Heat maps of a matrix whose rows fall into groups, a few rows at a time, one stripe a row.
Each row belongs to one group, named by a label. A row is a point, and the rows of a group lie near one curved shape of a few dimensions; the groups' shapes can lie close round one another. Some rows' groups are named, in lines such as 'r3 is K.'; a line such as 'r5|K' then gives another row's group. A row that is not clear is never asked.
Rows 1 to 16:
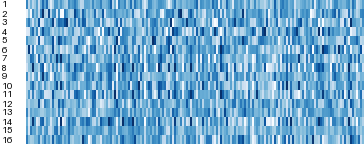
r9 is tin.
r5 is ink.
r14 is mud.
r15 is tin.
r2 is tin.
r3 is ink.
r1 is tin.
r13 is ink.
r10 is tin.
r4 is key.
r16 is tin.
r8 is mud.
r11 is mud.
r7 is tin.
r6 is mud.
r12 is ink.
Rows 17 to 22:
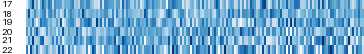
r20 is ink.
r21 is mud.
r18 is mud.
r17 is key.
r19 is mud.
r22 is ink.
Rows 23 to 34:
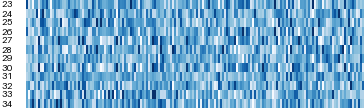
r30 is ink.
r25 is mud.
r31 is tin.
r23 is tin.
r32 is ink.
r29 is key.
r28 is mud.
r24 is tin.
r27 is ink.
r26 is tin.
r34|tin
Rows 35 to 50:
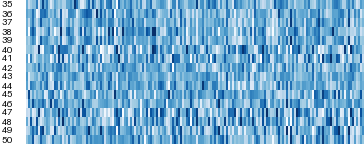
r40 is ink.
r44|tin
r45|mud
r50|mud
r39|mud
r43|tin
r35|tin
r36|mud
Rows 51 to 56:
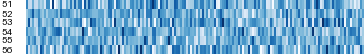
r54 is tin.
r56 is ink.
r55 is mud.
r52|tin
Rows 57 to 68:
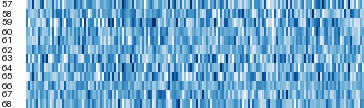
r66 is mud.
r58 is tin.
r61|ink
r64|mud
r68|ink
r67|tin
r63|tin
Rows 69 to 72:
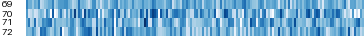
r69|ink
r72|mud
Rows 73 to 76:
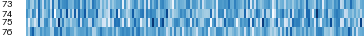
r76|tin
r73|ink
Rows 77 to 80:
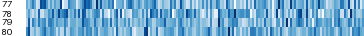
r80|mud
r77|mud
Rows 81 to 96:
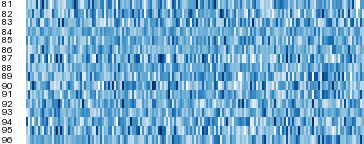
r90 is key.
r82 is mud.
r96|key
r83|ink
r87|tin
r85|ink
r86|tin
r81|tin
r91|mud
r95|tin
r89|mud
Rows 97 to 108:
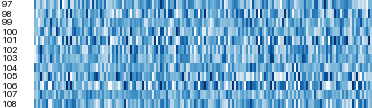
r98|ink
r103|key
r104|ink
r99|tin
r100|mud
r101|ink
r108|ink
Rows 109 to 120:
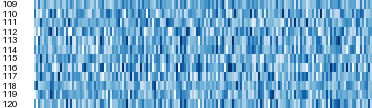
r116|mud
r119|key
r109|ink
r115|tin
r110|tin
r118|mud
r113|ink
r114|ink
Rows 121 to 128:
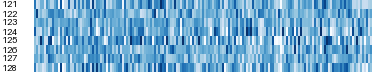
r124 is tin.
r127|mud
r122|mud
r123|tin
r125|mud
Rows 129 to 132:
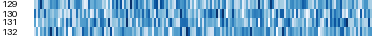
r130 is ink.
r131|ink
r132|tin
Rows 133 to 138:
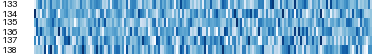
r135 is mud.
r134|tin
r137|tin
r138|tin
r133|key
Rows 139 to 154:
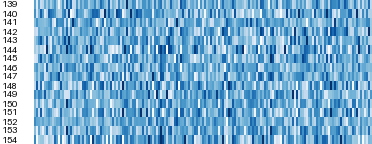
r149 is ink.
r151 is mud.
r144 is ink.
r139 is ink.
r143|tin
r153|ink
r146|ink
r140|mud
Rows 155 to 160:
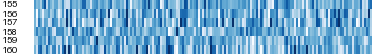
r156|ink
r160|tin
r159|tin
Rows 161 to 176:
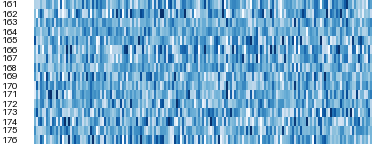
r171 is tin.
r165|tin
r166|ink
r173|mud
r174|tin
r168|ink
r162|key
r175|tin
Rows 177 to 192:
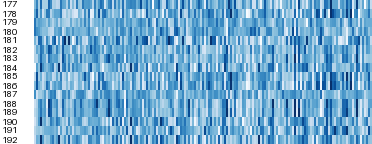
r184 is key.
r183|tin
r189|tin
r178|mud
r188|tin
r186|mud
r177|mud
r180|ink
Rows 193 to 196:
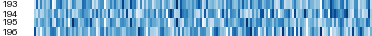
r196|tin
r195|mud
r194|key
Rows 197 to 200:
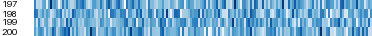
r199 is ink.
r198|ink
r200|tin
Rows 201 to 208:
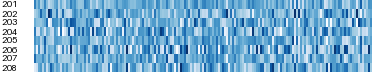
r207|ink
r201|ink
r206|ink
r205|ink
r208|key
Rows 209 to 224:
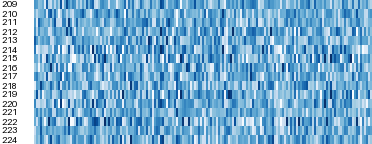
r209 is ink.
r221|mud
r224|mud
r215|mud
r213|ink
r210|tin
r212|ink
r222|mud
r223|tin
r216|tin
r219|mud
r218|key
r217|ink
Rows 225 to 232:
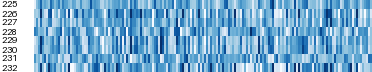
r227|mud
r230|key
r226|mud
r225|key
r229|key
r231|ink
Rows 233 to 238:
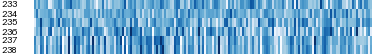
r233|ink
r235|key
